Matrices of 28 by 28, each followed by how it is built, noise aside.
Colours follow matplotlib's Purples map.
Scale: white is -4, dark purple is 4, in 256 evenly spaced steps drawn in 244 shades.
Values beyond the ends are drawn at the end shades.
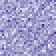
Hankel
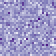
uneven rows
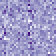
uneven columns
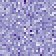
uneven columns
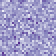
repeating columns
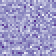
low rank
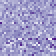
uneven rows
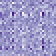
low rank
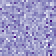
uneven columns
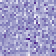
uneven columns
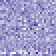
uneven rows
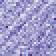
Hankel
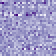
uneven rows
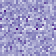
uneven rows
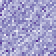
Hankel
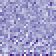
uneven rows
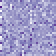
uneven columns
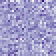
low rank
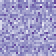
repeating columns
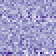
uneven rows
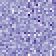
uneven columns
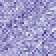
Hankel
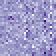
uneven columns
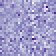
uneven columns
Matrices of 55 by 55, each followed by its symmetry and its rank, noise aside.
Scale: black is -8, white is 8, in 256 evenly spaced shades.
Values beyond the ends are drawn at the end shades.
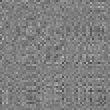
symmetric, rank four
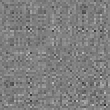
symmetric, rank six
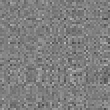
no symmetry, rank four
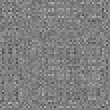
antisymmetric, rank six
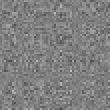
no symmetry, rank six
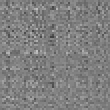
antisymmetric, rank four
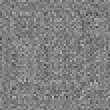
no symmetry, rank six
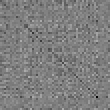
symmetric, rank five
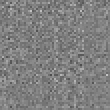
no symmetry, rank six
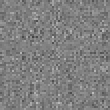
no symmetry, rank six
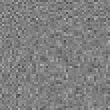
antisymmetric, rank six
